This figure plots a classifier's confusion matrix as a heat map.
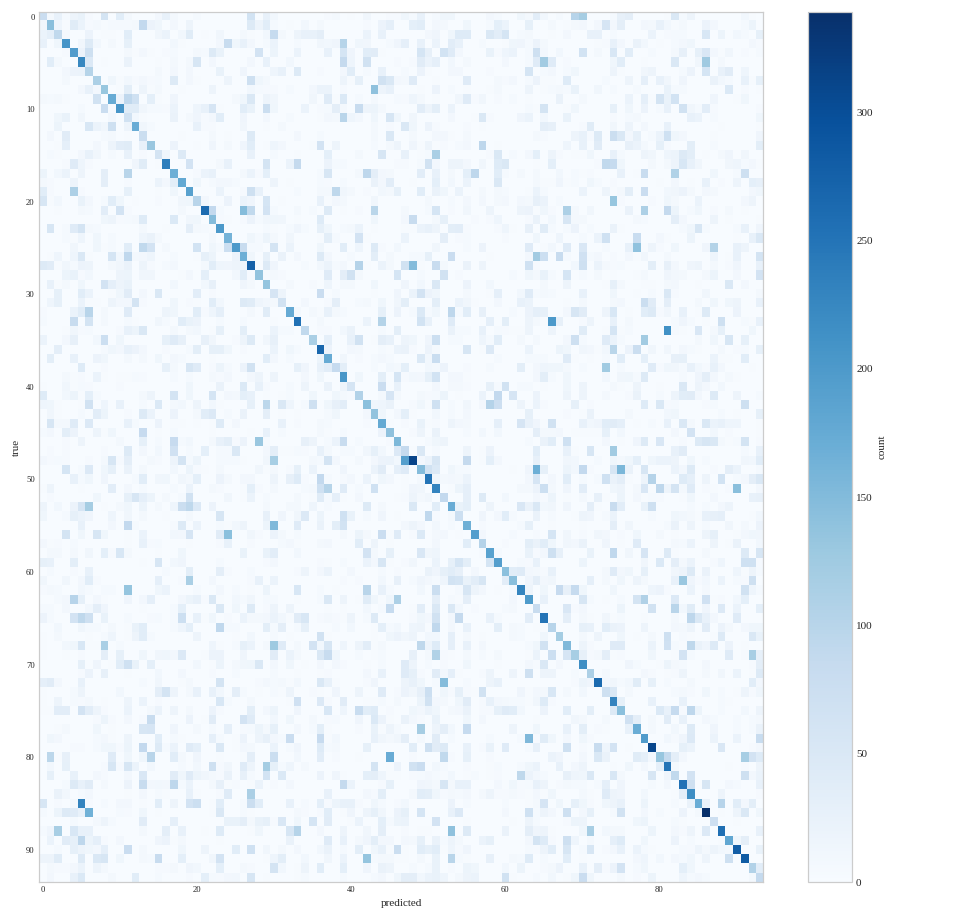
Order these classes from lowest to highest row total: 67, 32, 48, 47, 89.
67, 47, 89, 32, 48
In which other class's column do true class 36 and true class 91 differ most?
42
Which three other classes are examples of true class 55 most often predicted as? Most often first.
30, 11, 39
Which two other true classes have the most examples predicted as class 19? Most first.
61, 53
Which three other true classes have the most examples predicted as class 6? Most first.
86, 53, 32
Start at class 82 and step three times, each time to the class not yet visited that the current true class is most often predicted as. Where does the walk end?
39
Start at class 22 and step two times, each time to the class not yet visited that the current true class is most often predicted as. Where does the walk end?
47
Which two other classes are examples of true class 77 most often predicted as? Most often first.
49, 55
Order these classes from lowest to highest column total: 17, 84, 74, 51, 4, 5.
17, 4, 84, 5, 74, 51
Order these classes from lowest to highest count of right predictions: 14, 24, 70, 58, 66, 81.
66, 14, 24, 58, 70, 81
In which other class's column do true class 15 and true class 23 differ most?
51
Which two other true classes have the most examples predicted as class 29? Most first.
81, 42
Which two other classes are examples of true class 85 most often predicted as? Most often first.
5, 88
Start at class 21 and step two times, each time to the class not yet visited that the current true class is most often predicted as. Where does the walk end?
64
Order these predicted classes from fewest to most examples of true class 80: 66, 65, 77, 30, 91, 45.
65, 66, 77, 30, 91, 45
